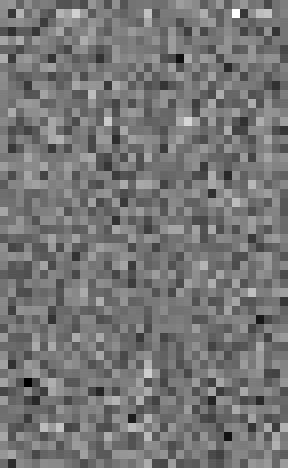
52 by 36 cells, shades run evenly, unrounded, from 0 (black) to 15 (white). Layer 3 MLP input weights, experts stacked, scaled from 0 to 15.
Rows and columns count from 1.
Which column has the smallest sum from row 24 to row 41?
2
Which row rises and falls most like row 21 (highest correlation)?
42
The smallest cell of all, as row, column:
43, 4
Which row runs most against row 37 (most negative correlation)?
9
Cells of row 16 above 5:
32
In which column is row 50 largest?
35
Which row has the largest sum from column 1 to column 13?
5
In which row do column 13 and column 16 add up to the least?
23
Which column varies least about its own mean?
20
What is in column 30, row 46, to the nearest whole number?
10
